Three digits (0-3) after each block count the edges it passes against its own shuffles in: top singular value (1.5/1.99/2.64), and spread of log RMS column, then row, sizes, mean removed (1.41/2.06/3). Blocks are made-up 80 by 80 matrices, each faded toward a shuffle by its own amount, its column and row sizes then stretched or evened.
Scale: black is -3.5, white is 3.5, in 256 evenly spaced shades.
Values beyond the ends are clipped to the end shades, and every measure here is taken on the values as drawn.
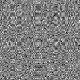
3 0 1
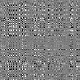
3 3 3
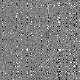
1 3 2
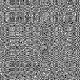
3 1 0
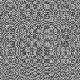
3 0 0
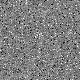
0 0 0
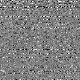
1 0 3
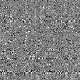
2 0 2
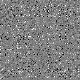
0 1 2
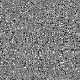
1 1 1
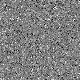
0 0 0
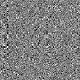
2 2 1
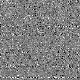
1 1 2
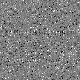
1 0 0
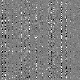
2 3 1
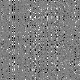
2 3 1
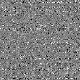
2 0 2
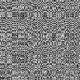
3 1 2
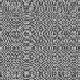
3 1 2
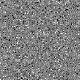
2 1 0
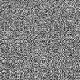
2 0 1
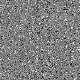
0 2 1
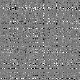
1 2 3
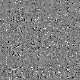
0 1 2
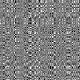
3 3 2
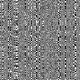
3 3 0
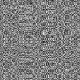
3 2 0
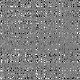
0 3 3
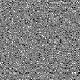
2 0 1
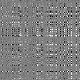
3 3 3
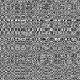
3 0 3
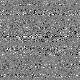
1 0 3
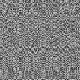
3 1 2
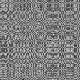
3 1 2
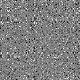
2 1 1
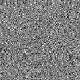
2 0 0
